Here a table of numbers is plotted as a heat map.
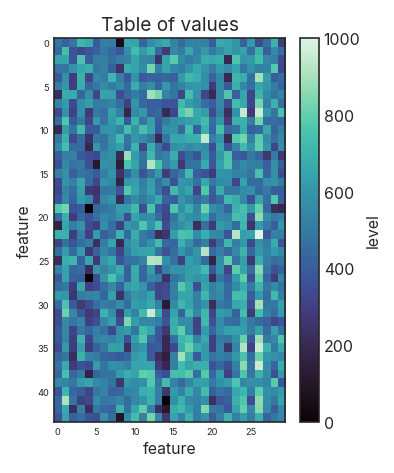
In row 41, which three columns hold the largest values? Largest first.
1, 26, 24
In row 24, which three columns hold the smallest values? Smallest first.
4, 8, 14
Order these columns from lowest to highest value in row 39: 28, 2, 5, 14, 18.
2, 5, 18, 14, 28
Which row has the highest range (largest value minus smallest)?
41
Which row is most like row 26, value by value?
9
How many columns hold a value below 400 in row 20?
5
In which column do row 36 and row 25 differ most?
13
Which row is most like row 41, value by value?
30
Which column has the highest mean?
26
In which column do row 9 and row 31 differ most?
8
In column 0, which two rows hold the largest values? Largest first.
19, 22
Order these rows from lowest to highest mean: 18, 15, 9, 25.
15, 18, 25, 9
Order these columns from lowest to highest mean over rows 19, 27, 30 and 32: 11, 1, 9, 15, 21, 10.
11, 21, 9, 15, 10, 1
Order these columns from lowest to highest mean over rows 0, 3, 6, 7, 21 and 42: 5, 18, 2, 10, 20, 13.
20, 5, 2, 18, 13, 10
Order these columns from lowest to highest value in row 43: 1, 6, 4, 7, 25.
4, 7, 25, 6, 1
